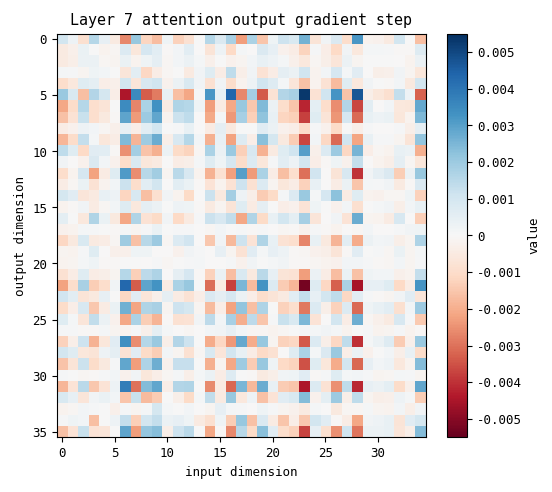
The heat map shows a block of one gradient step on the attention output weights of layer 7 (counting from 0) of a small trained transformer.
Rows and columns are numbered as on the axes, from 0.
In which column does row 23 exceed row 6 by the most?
23
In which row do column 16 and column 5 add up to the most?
5
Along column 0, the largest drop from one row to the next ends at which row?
6
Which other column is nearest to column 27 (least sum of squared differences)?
2
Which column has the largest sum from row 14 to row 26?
9
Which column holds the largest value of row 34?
17
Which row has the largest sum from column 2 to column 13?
22
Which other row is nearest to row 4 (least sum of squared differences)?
1
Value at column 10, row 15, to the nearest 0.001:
0
